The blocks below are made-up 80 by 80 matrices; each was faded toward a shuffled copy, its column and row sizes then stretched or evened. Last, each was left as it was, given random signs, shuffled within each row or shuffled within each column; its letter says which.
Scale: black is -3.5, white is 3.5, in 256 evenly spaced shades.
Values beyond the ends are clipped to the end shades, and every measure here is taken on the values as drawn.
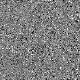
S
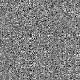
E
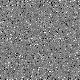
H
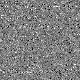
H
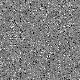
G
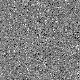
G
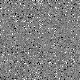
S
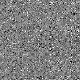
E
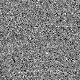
H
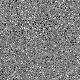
H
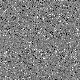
H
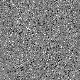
G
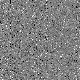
G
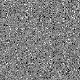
E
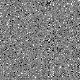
E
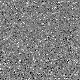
H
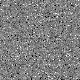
H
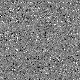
H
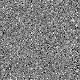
G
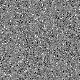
G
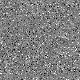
H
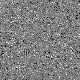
H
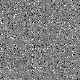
S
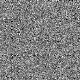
S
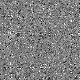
S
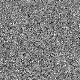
H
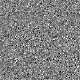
S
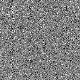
S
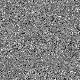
H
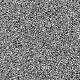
G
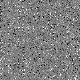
G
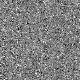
G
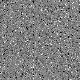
G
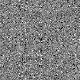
E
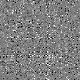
E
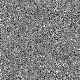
G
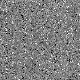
G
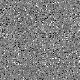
E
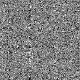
E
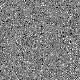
G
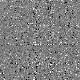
S
